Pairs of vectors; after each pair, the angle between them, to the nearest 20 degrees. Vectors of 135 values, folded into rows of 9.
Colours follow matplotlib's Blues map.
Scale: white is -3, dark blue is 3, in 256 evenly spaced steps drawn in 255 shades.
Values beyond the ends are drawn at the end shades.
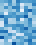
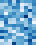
20 degrees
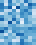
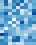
140 degrees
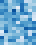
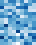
80 degrees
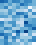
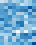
160 degrees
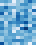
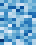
100 degrees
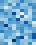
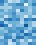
60 degrees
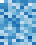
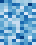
160 degrees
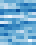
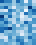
80 degrees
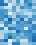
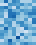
120 degrees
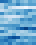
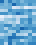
40 degrees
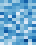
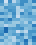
40 degrees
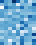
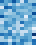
40 degrees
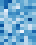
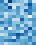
80 degrees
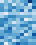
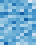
160 degrees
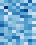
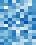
100 degrees
